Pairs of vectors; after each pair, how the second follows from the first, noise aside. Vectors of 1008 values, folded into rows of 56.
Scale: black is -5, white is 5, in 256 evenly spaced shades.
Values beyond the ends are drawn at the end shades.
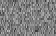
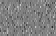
reversed, negated, partly zeroed.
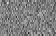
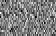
wrapped around, negated, scaled up.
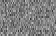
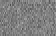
wrapped around, shrunk.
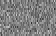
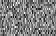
wrapped around, negated, scaled up.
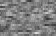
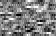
wrapped around, negated, scaled up.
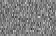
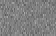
wrapped around, shrunk.
